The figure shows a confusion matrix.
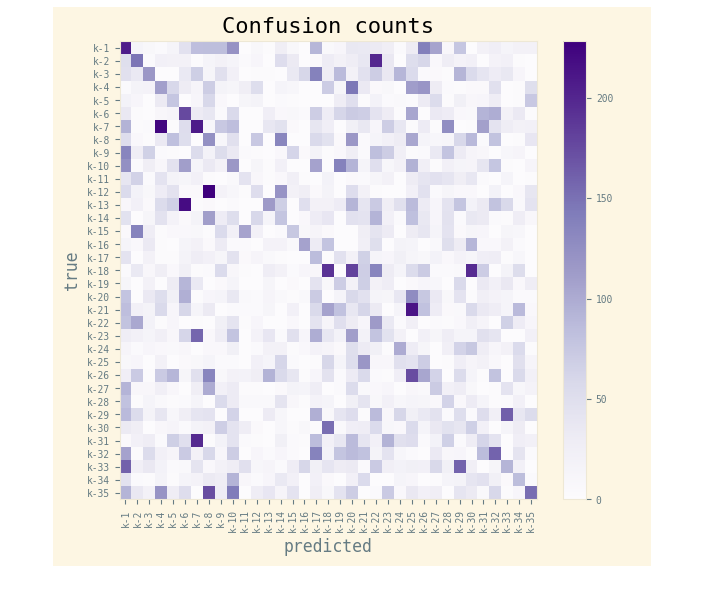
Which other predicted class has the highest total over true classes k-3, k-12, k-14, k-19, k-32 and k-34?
k-8
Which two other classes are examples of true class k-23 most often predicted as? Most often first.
k-7, k-20
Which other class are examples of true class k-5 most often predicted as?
k-35
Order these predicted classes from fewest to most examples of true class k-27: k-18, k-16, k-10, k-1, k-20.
k-18, k-16, k-10, k-20, k-1
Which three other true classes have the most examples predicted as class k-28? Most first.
k-7, k-9, k-31
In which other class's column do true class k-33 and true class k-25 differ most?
k-1
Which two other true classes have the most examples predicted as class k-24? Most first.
k-3, k-29
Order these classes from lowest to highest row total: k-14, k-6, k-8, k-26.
k-14, k-6, k-8, k-26
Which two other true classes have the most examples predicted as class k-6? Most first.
k-13, k-10
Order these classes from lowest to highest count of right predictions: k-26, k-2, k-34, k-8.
k-34, k-26, k-8, k-2
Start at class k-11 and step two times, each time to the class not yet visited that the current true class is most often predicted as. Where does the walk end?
k-22
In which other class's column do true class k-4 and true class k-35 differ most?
k-10
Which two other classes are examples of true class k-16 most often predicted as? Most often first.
k-30, k-18
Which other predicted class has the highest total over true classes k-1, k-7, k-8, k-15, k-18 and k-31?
k-20
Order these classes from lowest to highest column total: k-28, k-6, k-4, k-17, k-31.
k-28, k-31, k-4, k-6, k-17
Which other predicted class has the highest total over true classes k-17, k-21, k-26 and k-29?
k-25
